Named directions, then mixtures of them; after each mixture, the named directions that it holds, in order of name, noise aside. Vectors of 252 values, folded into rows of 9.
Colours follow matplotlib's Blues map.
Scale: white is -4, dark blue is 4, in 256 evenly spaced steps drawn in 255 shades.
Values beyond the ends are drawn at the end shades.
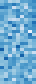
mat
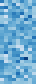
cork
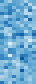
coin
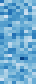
coin, cork.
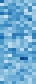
coin, cork.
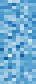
coin, mat.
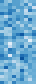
coin.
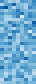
cork, mat.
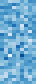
coin, mat.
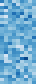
cork.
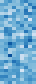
coin.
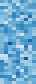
coin, cork.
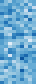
coin.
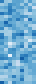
coin.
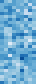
coin.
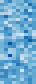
coin.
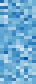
cork.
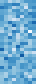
mat.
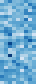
coin.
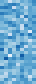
coin, mat.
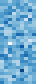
coin, cork.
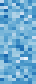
cork.
